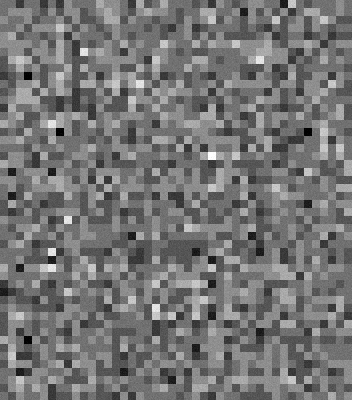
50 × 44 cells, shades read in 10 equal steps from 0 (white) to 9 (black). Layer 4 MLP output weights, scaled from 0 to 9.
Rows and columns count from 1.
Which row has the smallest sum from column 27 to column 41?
48
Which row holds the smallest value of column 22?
40
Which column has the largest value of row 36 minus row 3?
27
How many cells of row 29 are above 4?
23
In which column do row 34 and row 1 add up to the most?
3
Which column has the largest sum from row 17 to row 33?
33
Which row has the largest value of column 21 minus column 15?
10
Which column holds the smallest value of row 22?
39
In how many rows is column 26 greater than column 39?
20
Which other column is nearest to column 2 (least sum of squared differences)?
34
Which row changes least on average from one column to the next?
31
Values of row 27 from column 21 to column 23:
5 4 4
